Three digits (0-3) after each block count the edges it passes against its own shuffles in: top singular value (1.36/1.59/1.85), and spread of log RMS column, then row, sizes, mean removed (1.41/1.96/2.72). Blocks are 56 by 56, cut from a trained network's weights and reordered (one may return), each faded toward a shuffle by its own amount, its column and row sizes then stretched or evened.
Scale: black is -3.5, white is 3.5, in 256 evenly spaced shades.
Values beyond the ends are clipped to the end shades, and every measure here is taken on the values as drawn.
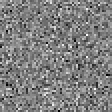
2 1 0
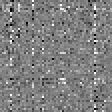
2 2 2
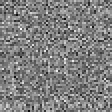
3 0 0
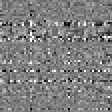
2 1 3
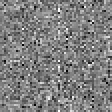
1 2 1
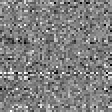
3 1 2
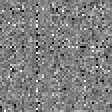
1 2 1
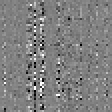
2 3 1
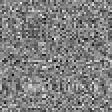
3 0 1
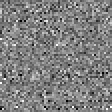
1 0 2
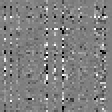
2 3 2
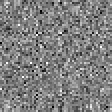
3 1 1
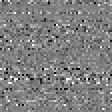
1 0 3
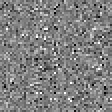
1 1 1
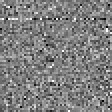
1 0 1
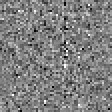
0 1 0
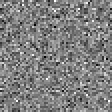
3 0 0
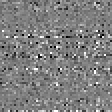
0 1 3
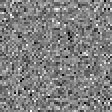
3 0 0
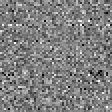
1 0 2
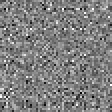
3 1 1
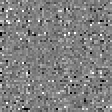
1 1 2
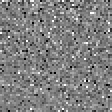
1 0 1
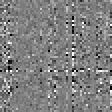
1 3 1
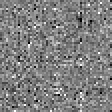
0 2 1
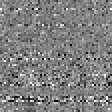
2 0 3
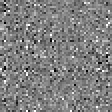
1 2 1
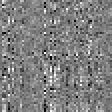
3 3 1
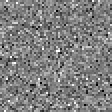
0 0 0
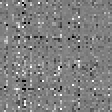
0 3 2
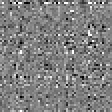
3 2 2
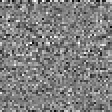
3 0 2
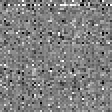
1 2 2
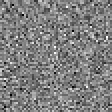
2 0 0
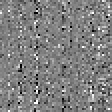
2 3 1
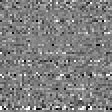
1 0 3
